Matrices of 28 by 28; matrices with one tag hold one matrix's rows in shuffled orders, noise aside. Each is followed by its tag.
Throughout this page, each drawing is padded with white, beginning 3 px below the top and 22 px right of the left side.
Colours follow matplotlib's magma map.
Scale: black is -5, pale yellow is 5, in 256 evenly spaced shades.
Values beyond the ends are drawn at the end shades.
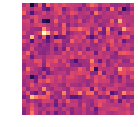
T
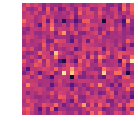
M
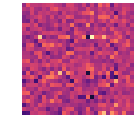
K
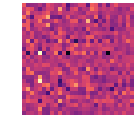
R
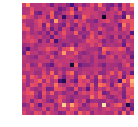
M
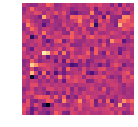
T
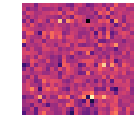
K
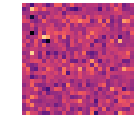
T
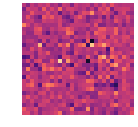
K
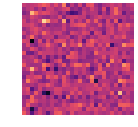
T
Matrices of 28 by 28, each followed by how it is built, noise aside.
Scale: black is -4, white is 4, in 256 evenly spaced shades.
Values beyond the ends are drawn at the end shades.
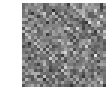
Toeplitz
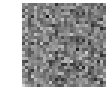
repeating rows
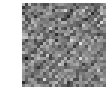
Hankel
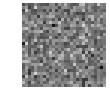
repeating rows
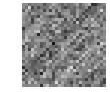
Hankel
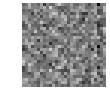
repeating rows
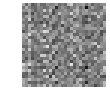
repeating rows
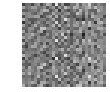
repeating rows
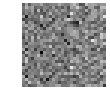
repeating rows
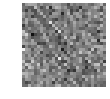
Toeplitz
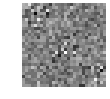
block diagonal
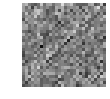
Hankel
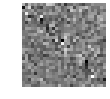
banded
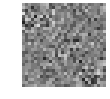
block diagonal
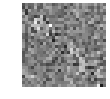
banded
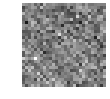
Toeplitz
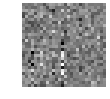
uneven columns
